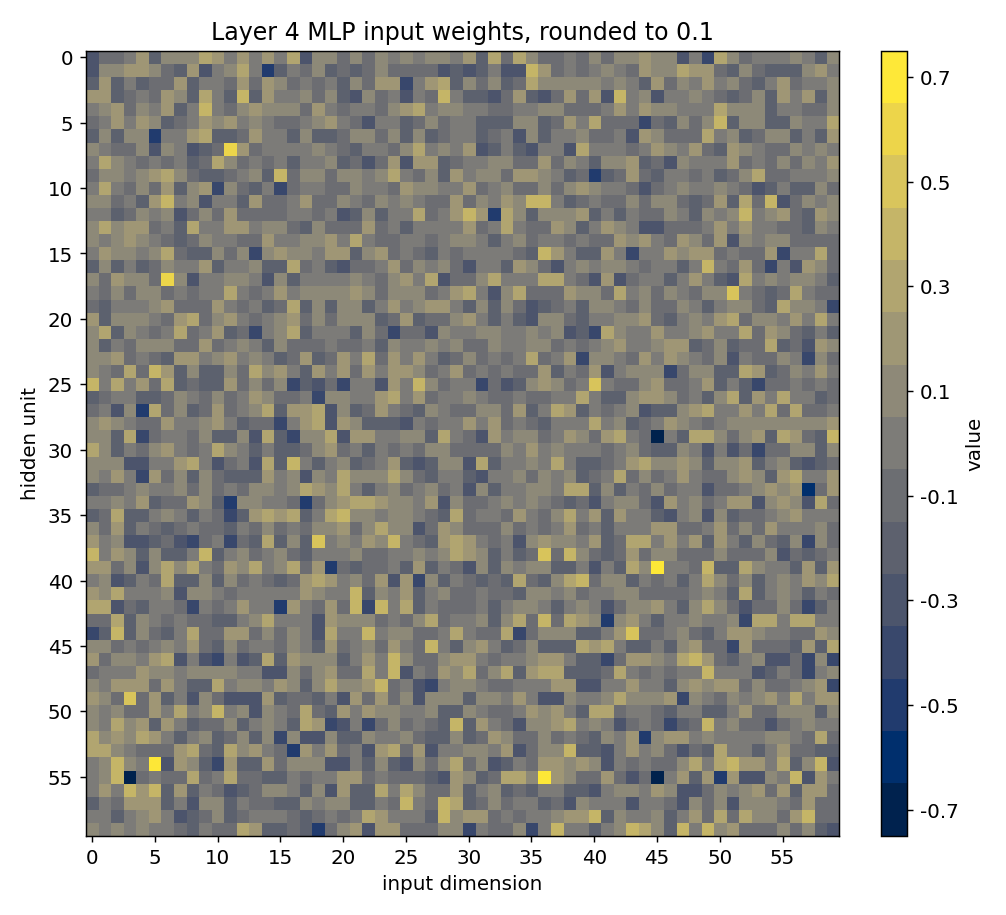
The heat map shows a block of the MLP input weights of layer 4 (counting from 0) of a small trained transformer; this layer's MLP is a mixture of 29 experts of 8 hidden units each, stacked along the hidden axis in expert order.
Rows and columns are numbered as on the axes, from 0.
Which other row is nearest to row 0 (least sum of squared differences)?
4
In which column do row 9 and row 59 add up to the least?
40
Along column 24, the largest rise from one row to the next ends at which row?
22
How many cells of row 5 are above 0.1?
9
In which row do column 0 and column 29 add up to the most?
38
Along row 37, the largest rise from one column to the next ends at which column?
18
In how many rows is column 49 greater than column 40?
26
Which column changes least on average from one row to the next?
1
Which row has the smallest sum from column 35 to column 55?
30
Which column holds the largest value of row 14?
21
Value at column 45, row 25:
0.2
